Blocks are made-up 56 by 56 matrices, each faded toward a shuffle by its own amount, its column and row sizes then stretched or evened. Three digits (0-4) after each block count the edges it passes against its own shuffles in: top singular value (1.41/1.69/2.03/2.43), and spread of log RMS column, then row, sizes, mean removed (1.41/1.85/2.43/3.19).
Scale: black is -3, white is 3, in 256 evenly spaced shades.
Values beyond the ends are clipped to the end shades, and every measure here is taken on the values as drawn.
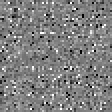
0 1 3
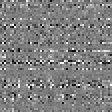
3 2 4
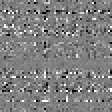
0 2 4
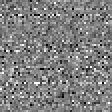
1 0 3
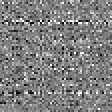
3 1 3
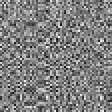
4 2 1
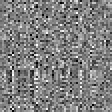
3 3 0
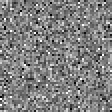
0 1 0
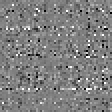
0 2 3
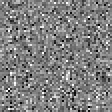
1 2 0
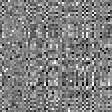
4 3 1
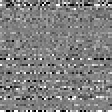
3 0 4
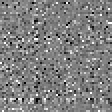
2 1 2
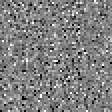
0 1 0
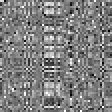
4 3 0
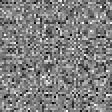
3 0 1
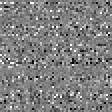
0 0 3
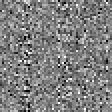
1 3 0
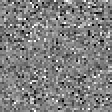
0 1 2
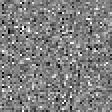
0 2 1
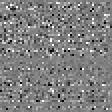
0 2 4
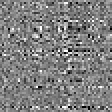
3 2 3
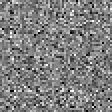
2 1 1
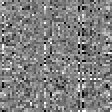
3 3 1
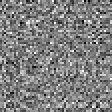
3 0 2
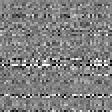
4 0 4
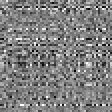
4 0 4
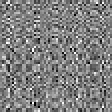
4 3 0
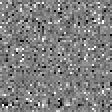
1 2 2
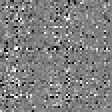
2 3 2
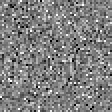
1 0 0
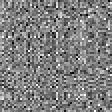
3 1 0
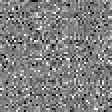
3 0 1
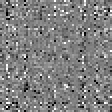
2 3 2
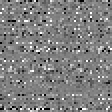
0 1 4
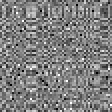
4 0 1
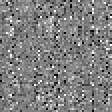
1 2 0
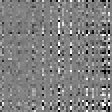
4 4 3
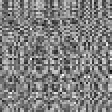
4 1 1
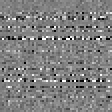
3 0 4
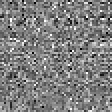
3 2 1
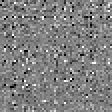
1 2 3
